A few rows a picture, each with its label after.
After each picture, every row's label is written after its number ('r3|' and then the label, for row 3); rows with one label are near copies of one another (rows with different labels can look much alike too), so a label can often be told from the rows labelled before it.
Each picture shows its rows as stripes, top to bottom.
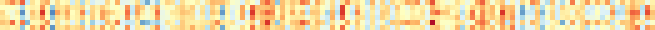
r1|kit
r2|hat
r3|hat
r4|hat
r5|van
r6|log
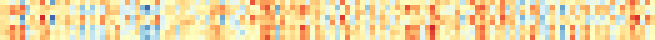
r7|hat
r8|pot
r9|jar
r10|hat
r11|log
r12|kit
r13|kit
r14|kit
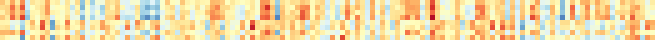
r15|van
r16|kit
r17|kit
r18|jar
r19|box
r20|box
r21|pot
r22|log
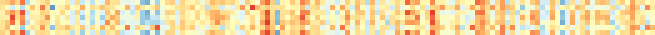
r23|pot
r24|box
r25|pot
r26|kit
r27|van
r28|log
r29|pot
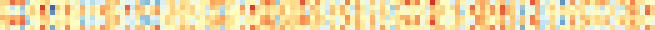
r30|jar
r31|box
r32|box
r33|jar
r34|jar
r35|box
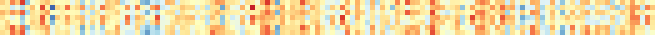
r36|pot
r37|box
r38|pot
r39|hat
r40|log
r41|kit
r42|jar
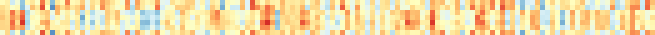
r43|box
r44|hat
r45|van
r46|jar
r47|pot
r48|pot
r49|box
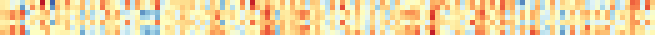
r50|box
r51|hat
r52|van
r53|van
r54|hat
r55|kit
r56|jar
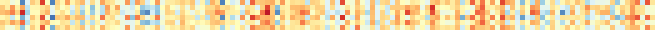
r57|hat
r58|van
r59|pot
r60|hat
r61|pot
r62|hat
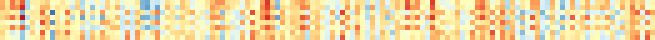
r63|pot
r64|pot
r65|log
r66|kit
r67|box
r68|jar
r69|box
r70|hat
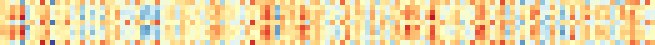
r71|hat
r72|pot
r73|van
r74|kit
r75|box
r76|pot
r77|pot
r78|kit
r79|box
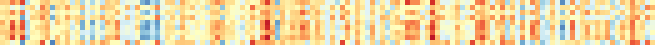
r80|pot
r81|box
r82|kit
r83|log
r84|van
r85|kit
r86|jar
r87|van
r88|hat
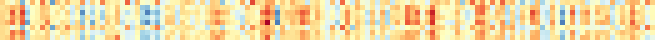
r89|hat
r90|pot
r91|kit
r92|kit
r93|pot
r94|log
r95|jar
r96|van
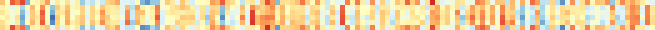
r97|jar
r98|hat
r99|hat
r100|hat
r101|hat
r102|jar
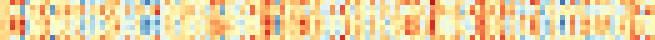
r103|jar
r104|log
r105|log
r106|van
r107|kit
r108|jar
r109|pot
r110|log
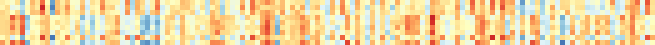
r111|hat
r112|box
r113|log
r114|jar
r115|van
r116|pot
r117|van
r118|box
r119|jar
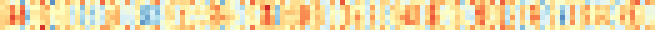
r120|log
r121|kit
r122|van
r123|jar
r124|van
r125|box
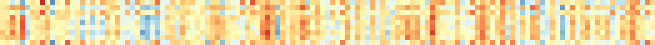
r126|box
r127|jar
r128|hat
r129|van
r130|kit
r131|pot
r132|van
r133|pot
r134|log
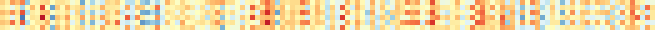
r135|jar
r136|hat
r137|van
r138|hat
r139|van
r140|hat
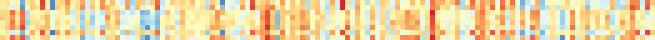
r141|log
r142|hat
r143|van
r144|van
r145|van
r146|kit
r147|log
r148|jar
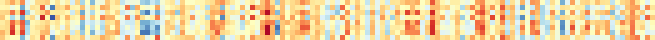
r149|van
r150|hat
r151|pot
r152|box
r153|jar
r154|kit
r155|van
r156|hat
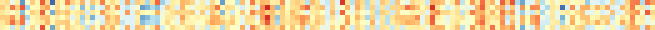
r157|log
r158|van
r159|hat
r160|van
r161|van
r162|box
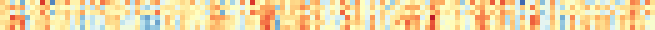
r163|box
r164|kit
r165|hat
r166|jar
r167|pot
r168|kit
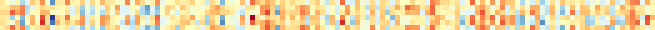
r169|hat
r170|pot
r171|kit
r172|box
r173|hat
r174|kit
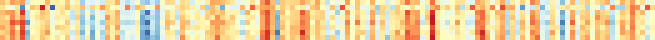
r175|jar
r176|hat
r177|pot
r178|van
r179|jar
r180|van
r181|pot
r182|van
